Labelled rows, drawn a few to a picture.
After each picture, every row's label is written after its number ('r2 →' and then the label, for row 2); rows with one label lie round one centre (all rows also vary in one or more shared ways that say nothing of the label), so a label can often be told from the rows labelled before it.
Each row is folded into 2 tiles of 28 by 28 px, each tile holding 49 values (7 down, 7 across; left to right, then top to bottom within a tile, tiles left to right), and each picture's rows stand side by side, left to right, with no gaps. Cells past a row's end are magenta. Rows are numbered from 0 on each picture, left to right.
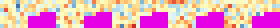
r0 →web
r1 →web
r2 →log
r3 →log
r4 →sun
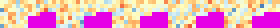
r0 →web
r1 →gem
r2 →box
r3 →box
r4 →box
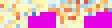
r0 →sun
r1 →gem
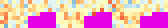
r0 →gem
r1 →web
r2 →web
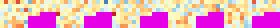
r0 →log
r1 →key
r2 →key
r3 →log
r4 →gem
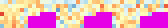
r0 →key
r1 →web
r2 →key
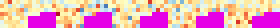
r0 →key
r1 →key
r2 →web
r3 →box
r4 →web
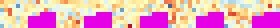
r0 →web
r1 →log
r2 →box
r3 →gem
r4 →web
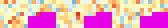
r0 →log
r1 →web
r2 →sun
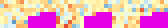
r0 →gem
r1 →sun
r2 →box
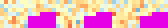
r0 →log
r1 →key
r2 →key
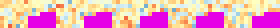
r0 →sun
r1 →sun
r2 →log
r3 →log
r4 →sun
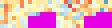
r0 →gem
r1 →key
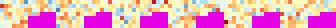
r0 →web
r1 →web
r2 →box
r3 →log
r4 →box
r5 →key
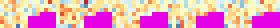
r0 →sun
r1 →gem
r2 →web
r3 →web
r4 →web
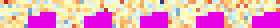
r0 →log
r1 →gem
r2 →key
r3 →box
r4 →sun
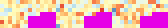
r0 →box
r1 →web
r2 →web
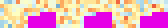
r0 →web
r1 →gem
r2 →log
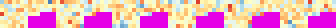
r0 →key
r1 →log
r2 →gem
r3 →key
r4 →web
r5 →gem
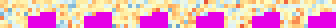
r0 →sun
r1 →web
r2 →web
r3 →web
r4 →box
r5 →log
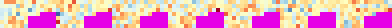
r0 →log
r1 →sun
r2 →web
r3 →log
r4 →key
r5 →box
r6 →gem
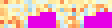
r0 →log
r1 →log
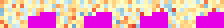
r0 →sun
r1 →sun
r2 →log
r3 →web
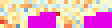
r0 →sun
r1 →key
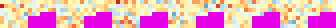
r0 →sun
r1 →box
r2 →log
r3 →box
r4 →gem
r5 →gem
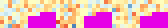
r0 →box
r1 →sun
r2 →web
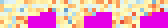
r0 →box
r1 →box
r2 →log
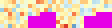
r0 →web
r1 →sun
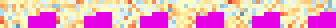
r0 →sun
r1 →box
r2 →log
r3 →web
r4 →log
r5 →key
